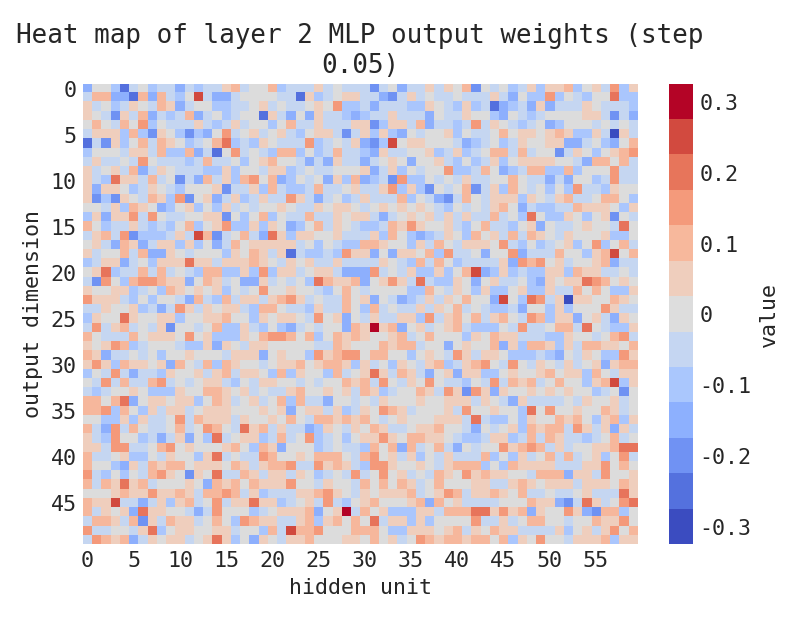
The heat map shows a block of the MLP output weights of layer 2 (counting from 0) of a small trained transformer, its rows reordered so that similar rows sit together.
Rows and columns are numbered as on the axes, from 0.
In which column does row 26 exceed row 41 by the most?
4
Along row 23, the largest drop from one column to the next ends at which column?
52
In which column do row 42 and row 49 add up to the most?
14
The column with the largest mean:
27
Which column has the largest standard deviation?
57
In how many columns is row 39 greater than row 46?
25
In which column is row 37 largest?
17
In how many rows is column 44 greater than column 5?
21
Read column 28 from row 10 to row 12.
-0.1 0 -0.1
